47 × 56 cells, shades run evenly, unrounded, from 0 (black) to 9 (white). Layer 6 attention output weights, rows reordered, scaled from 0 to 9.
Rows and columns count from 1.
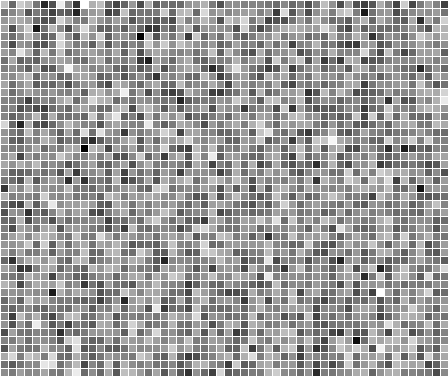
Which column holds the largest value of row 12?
16
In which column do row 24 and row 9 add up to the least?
53
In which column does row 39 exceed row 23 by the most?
20
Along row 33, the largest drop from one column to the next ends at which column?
35
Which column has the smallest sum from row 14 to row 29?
3
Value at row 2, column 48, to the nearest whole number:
5
